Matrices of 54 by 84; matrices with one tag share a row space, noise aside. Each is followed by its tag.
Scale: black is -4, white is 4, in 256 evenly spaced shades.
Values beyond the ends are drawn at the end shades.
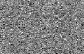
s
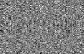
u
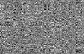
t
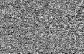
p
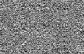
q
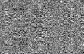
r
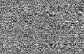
p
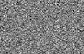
u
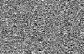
r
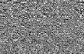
q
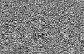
r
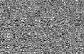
t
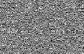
p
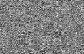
s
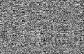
q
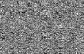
s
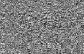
s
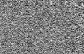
p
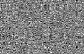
t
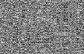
q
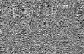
q
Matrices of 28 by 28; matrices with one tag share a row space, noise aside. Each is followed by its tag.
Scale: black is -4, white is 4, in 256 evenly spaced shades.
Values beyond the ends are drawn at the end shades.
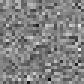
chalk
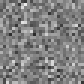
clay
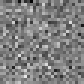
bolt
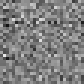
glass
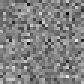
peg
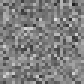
glass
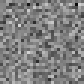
chalk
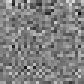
chalk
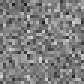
peg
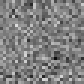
bolt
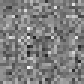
chalk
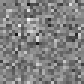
chalk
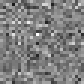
chalk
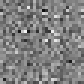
bolt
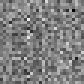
peg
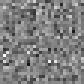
glass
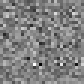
glass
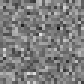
glass
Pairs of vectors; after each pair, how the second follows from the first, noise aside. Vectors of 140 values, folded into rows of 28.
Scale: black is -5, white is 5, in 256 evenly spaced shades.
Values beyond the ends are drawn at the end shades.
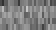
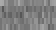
negated, shrunk.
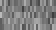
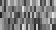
negated, scaled up.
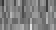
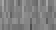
negated, shrunk.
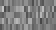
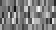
reversed, scaled up.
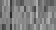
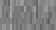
negated, shrunk.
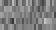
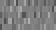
wrapped around, partly zeroed.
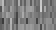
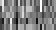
scaled up.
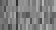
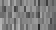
reversed.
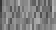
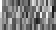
negated, scaled up.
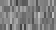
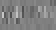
reversed, partly zeroed.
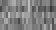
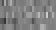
reversed, partly zeroed.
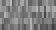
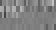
wrapped around, partly zeroed.
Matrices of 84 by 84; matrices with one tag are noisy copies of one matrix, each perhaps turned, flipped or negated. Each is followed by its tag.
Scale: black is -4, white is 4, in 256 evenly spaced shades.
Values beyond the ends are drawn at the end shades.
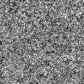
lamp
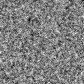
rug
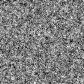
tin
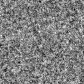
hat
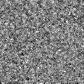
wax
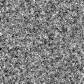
tin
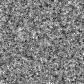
rug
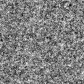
hat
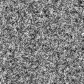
tin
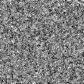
tin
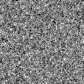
wax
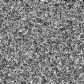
wax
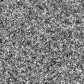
lamp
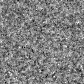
lamp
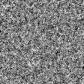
rug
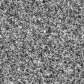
hat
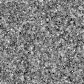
lamp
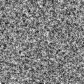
wax
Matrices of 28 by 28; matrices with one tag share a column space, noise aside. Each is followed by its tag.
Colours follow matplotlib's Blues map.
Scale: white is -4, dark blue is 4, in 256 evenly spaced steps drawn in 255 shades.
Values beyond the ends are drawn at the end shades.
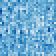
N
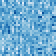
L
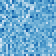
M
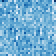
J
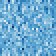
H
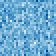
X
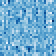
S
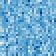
S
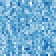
L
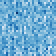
L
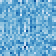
S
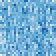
N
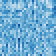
M
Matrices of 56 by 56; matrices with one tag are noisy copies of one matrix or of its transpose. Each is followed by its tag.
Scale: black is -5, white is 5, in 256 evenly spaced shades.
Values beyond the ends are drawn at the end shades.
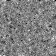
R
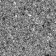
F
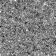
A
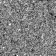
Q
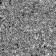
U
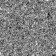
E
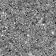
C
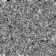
R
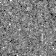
Q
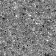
F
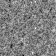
C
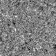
F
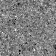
F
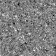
F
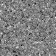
Q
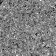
U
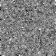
R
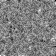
R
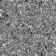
A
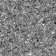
C
